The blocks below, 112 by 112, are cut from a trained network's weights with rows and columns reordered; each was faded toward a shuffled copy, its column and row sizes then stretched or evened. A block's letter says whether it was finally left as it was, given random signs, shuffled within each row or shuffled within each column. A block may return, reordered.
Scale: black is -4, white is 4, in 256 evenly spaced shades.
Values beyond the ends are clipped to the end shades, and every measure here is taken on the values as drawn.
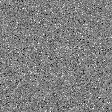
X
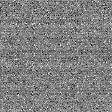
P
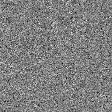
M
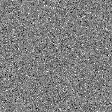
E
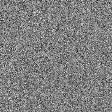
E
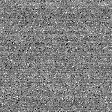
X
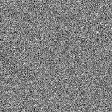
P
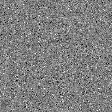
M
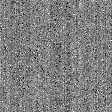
E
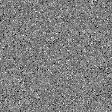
M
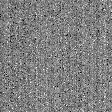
E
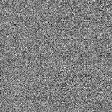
P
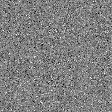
M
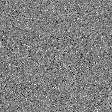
X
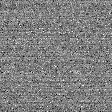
X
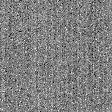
E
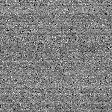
X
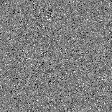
M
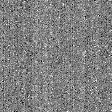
P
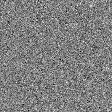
E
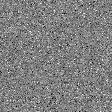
X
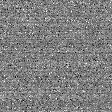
X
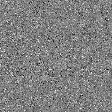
M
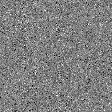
E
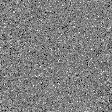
E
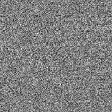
P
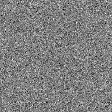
M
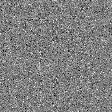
E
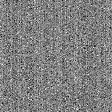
P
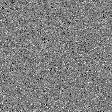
M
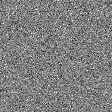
X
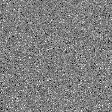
M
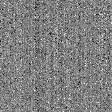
P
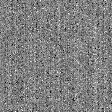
P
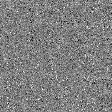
M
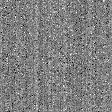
E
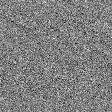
X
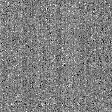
P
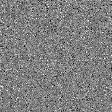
M
